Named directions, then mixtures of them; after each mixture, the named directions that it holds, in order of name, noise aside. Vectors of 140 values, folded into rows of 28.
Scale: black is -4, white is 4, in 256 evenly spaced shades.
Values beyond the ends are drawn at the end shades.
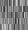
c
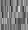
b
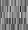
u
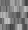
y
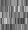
b, y.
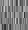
c.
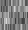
b, c, y.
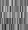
c, u.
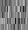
b, c, u.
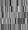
b.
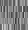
c.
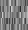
b, u.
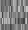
b, y.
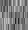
b, c, y.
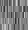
c.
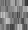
y.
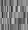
b.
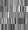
b, u, y.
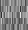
u.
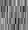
b, c, u.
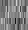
b, c, u.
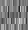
b, u.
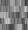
y.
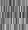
c, u.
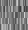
b, c, u.
